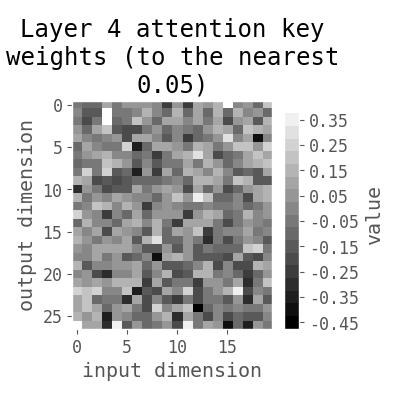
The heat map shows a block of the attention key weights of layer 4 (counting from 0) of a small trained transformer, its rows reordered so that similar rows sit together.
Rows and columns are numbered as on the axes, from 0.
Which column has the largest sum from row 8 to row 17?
12
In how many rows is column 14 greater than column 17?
12
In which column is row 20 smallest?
3
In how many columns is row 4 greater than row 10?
8
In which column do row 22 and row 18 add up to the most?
16
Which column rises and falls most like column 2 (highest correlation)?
11
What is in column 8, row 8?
-0.25
